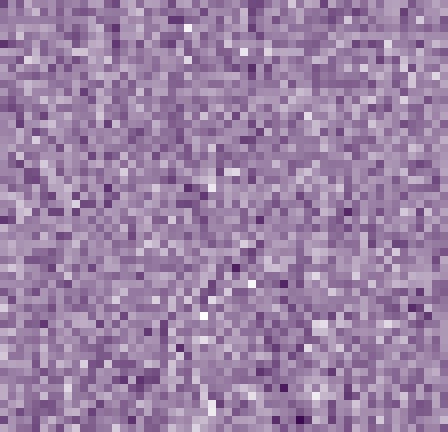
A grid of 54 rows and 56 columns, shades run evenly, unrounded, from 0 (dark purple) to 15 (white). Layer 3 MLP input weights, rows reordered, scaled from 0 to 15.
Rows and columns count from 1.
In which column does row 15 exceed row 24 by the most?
24
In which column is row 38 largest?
27
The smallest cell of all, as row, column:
53, 38
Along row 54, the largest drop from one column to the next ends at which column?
11
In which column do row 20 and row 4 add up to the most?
3
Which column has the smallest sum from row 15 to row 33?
32
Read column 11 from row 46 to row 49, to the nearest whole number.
12 8 5 5
